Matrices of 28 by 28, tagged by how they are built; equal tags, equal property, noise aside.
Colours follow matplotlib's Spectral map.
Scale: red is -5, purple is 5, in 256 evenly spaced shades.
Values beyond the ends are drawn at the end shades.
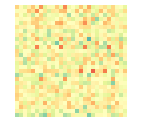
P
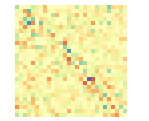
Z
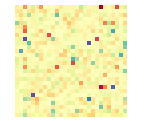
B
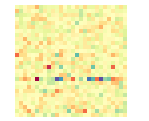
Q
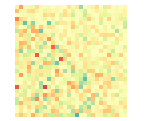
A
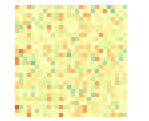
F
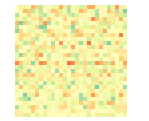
P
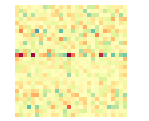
Q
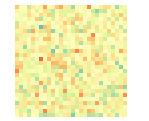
P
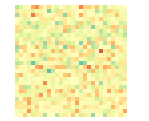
P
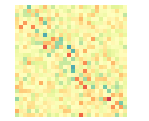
Z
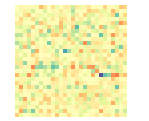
Q
